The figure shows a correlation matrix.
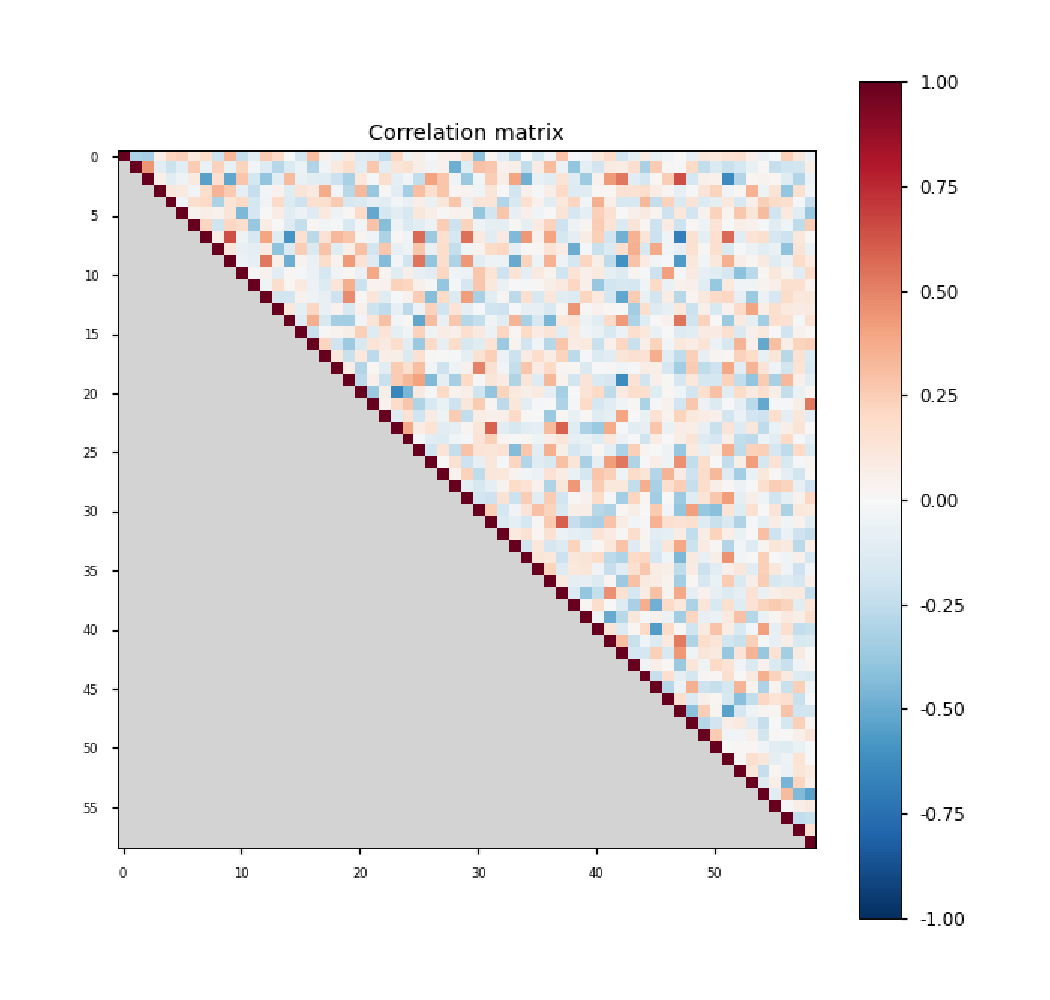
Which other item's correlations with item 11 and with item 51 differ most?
7
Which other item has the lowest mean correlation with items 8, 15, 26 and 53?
56
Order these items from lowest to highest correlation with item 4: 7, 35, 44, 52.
52, 35, 7, 44
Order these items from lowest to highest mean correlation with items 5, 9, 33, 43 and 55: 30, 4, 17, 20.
30, 4, 17, 20
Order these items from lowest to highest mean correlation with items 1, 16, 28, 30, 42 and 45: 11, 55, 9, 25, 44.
9, 25, 44, 11, 55
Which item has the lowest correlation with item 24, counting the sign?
20
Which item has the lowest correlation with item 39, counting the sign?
41
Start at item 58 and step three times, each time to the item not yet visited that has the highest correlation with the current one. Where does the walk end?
46
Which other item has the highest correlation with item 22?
42
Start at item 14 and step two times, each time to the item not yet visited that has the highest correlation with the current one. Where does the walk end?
2
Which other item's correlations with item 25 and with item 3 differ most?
19
